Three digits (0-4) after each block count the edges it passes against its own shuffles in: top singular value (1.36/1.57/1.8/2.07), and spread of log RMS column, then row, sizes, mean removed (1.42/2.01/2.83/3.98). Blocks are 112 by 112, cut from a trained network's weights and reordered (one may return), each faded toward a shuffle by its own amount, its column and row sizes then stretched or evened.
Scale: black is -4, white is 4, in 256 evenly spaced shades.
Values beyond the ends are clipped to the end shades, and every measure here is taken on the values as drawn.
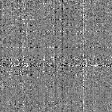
3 2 3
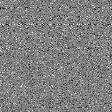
1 1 2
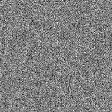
2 1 0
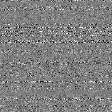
0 0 4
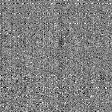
2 0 3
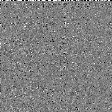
4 1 2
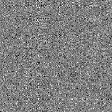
2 1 2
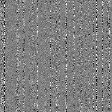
2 4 0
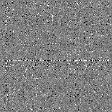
2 2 2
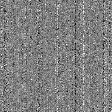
3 3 0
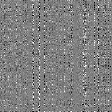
4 4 2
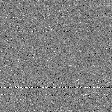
3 0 2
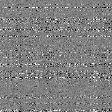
1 1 4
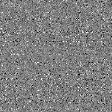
0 2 2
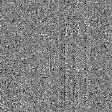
1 2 2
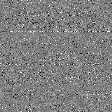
1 0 3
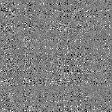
0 3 3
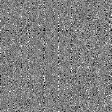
2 3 0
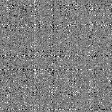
1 2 3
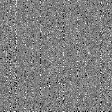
1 3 0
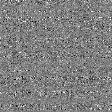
0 0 3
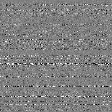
1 1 4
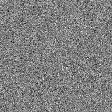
0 0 0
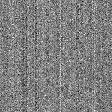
3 1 0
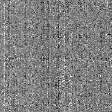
3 2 2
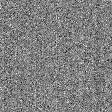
0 0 0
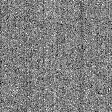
1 0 0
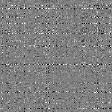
2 3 3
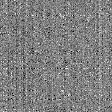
3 1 2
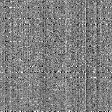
4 1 3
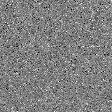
0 0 1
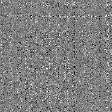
0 3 2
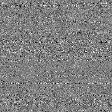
1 0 3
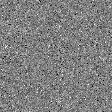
0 1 0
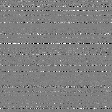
4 0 4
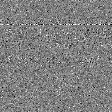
2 0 2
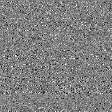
0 0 3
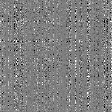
2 4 2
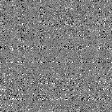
0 2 3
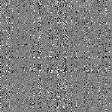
2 4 3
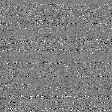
0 0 3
